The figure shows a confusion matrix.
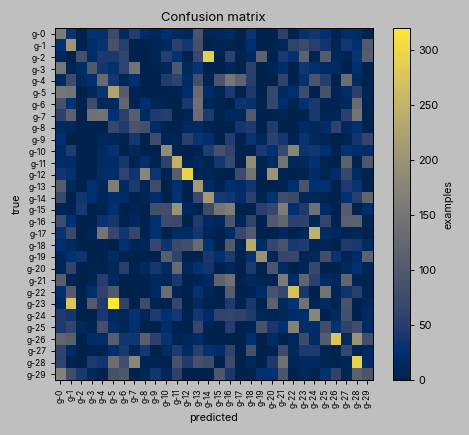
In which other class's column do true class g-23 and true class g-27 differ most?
g-5
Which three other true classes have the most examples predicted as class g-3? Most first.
g-7, g-23, g-6
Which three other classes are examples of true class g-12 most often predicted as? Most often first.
g-20, g-8, g-18
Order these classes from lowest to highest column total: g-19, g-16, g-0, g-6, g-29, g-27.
g-19, g-29, g-6, g-27, g-16, g-0
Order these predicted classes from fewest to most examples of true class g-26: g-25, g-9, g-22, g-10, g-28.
g-22, g-10, g-9, g-25, g-28
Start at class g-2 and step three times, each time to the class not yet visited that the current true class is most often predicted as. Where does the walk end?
g-0
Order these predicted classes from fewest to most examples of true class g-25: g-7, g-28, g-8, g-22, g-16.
g-8, g-7, g-16, g-28, g-22
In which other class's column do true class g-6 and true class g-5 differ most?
g-1
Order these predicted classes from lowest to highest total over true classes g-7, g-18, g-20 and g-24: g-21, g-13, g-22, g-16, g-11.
g-22, g-21, g-16, g-11, g-13
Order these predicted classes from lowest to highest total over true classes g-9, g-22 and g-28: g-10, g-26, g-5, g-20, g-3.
g-26, g-3, g-10, g-20, g-5
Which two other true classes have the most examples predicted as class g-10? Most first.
g-22, g-19
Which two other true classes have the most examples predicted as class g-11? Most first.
g-15, g-20
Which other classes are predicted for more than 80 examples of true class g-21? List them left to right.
g-0, g-15, g-16, g-23, g-27
